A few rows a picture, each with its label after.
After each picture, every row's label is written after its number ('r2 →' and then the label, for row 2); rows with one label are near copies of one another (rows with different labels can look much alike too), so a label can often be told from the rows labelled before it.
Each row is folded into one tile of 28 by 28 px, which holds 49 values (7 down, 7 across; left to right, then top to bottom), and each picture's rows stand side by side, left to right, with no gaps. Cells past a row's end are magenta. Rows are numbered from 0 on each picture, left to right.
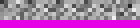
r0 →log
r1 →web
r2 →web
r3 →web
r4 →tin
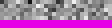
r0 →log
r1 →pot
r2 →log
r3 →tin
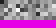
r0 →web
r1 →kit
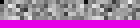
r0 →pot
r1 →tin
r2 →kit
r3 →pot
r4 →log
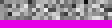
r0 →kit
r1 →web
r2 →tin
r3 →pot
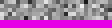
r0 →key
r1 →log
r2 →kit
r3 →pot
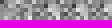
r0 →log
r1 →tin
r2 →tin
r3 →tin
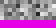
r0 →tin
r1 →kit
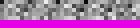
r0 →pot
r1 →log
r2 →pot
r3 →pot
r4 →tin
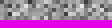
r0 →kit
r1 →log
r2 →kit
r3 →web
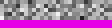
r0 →tin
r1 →web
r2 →key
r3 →web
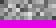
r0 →web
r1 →key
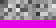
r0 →web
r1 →kit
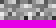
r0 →key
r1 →key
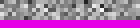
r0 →key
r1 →web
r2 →tin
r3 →web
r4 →key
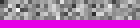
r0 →web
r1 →kit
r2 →tin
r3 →kit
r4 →log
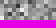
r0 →tin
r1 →log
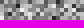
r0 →tin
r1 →key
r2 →web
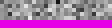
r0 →kit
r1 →tin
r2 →pot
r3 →kit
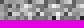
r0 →kit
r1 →key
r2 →key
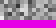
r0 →tin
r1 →web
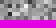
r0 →kit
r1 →log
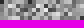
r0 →pot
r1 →web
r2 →key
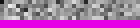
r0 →pot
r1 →tin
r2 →log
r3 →pot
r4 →kit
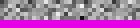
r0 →web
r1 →log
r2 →key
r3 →web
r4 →log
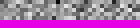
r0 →log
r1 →key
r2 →pot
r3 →web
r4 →web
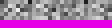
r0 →web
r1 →pot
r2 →tin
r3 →pot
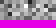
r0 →kit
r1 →web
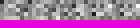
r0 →pot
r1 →pot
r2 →tin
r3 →kit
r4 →kit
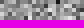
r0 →key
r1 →tin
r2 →pot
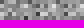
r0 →key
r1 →kit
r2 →kit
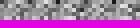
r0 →log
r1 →log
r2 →pot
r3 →web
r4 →pot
